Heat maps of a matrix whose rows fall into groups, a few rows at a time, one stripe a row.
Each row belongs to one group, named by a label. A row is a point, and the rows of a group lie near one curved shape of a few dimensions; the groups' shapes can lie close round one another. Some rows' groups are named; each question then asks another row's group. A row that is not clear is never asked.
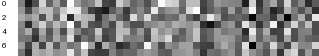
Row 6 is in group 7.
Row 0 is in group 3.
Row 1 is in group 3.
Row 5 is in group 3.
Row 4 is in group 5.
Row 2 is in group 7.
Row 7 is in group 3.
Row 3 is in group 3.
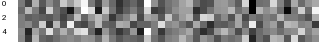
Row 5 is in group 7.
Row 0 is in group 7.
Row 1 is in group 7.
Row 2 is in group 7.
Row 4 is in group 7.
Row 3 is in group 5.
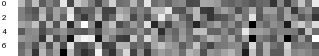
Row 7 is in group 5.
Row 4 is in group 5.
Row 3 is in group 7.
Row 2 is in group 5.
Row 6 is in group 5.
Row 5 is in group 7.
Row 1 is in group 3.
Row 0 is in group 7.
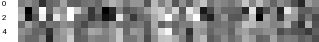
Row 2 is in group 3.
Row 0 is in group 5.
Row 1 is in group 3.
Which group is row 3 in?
5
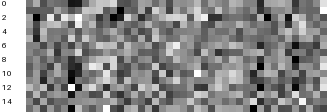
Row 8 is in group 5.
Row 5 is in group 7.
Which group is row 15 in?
5
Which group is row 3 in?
3
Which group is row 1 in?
7
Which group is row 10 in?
5
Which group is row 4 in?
7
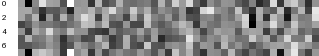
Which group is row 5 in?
5
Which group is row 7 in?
3
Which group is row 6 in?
7
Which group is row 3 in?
7
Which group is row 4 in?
3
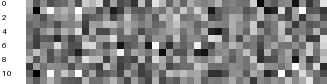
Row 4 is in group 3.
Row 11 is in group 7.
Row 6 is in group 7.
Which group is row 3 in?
5
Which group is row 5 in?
7
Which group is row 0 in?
7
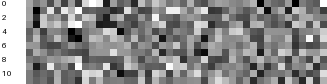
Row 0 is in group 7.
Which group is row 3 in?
3
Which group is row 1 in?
3
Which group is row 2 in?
7
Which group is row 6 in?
5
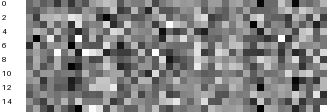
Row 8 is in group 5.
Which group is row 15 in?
7
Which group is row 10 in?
7
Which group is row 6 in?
5
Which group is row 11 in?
5
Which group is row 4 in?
7
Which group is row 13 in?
5
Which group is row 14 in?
3
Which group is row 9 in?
5
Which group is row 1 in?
7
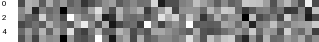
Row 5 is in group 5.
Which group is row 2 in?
3
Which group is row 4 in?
5
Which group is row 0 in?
5
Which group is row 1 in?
5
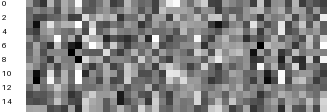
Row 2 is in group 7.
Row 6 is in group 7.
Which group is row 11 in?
3
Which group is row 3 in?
3
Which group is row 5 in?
7
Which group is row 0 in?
3
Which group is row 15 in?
7
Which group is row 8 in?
7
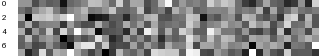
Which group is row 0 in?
5
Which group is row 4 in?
7
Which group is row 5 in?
5
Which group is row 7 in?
3
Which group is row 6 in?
7
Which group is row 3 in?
5
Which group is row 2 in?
3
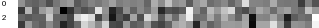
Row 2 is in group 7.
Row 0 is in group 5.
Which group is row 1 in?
5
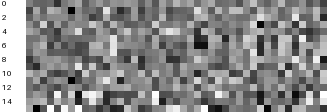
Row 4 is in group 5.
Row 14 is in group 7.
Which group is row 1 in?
5
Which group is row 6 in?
7
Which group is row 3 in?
7
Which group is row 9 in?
3
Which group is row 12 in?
5
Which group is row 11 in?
5
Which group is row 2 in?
5
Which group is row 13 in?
7
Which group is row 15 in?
3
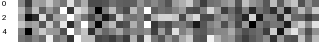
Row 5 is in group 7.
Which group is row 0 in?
3
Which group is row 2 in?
3
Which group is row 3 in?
7
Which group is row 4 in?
3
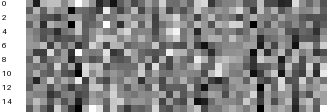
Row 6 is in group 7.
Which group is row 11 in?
3
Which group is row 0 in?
3
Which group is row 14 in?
7
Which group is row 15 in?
7
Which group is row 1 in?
5
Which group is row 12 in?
7
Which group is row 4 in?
5
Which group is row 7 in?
3
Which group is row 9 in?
7
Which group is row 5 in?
5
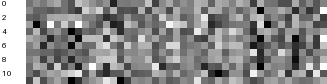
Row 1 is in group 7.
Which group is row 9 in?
7
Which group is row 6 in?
5
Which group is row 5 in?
7
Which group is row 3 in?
3
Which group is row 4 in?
5
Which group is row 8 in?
5
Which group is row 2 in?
3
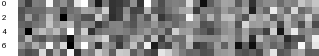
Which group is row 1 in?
7
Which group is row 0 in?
7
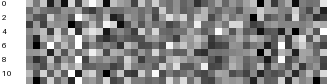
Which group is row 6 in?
3
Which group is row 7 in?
7
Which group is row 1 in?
5
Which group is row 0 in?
7
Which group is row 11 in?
3
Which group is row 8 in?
3
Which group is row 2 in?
3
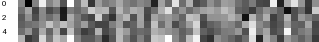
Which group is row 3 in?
3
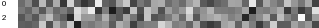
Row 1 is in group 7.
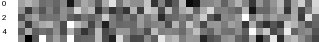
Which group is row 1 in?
7
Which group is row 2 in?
5
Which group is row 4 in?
5
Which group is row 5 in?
3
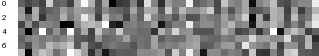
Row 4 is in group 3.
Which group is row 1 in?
7
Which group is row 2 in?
7
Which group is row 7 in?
3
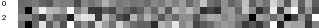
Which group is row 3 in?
3
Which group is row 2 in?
7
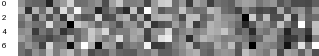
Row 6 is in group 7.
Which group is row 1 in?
7
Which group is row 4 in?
5
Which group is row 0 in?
5
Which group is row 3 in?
7
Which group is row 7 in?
3
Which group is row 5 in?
5
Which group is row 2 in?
5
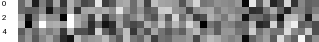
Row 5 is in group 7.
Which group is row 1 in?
5
